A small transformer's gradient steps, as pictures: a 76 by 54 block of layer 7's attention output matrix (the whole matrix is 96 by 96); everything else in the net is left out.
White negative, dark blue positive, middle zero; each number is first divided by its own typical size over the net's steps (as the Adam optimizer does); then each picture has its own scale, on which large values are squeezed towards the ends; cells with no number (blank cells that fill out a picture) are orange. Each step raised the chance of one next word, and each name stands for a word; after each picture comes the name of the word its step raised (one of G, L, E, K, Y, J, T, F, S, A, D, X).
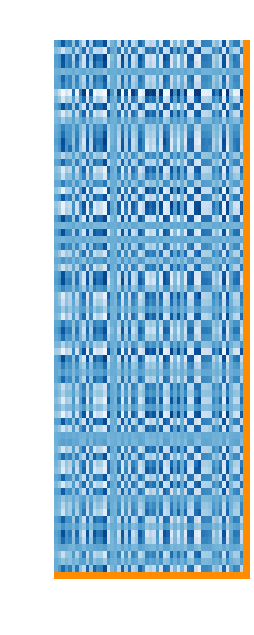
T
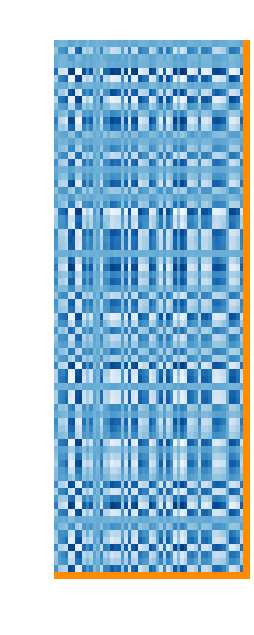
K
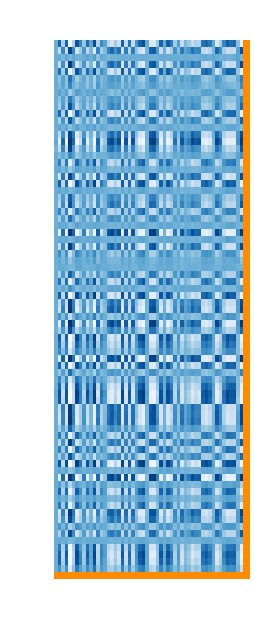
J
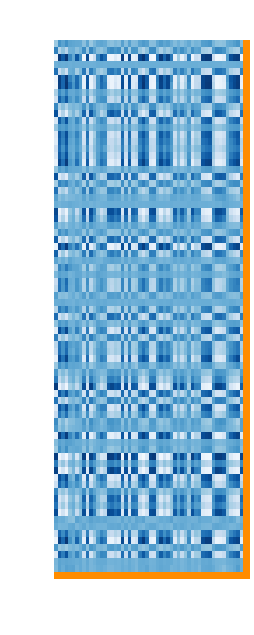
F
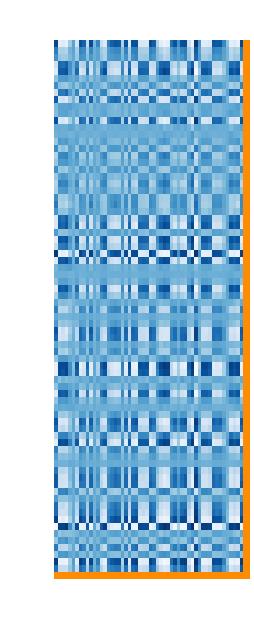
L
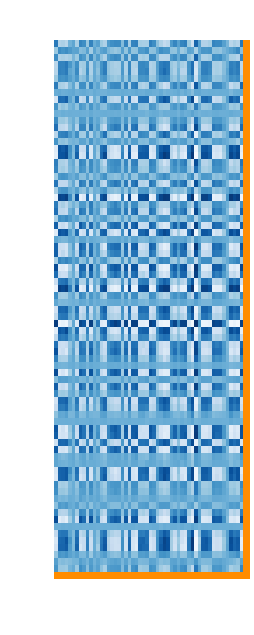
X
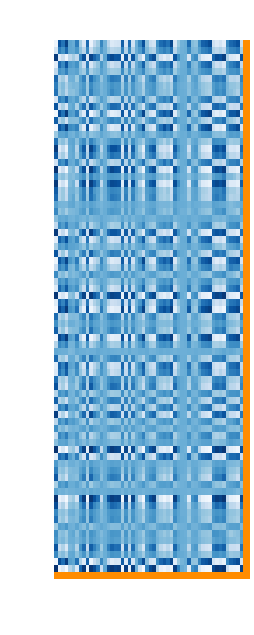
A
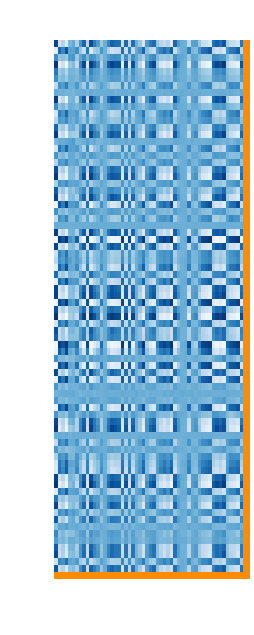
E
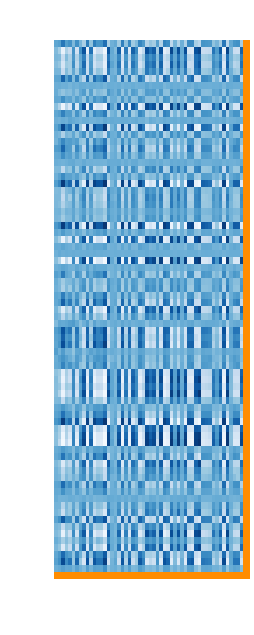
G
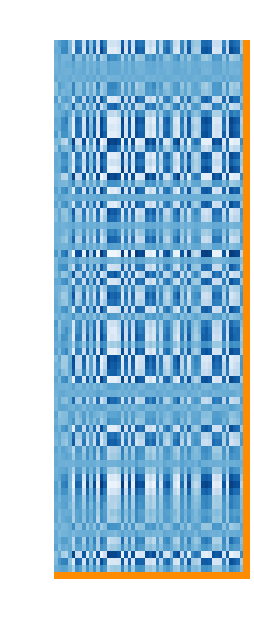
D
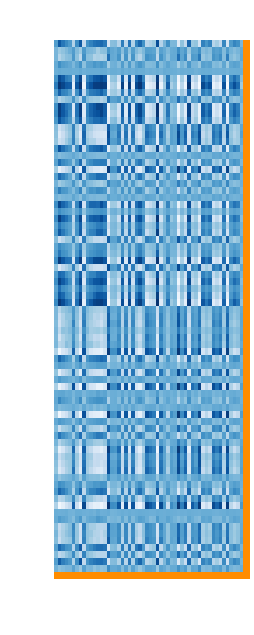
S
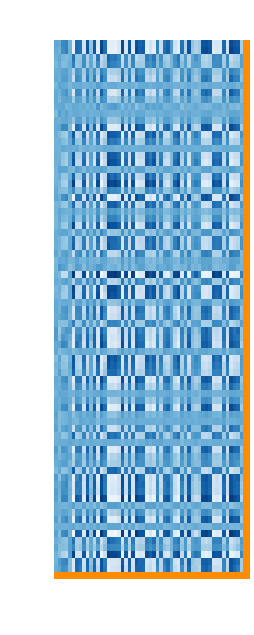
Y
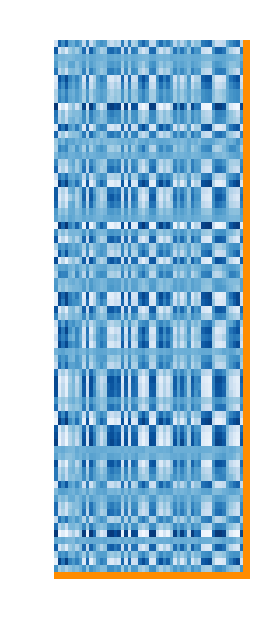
G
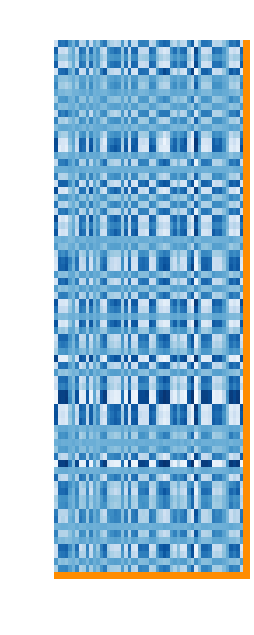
J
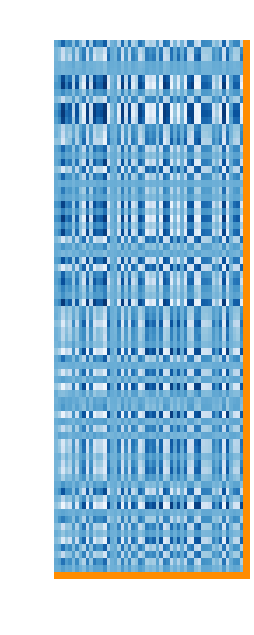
S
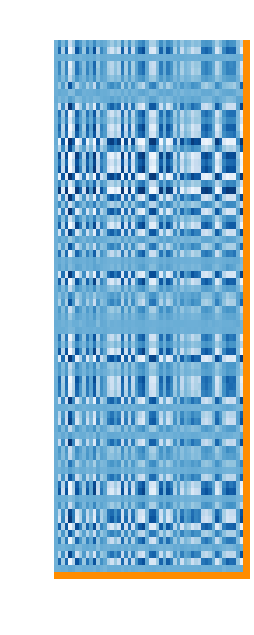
D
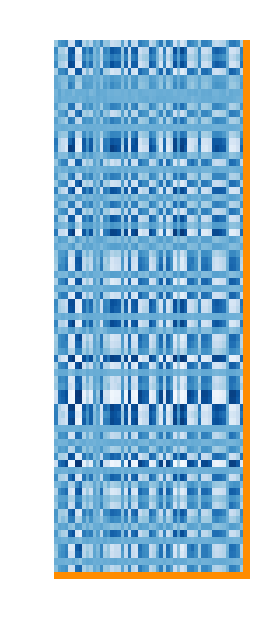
J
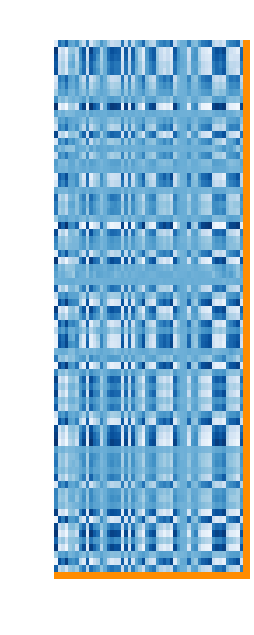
G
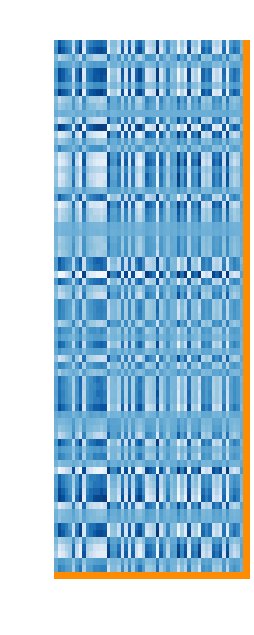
Y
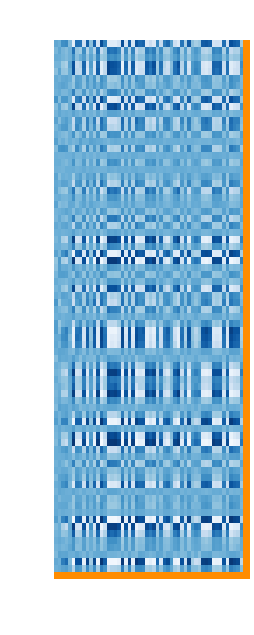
G
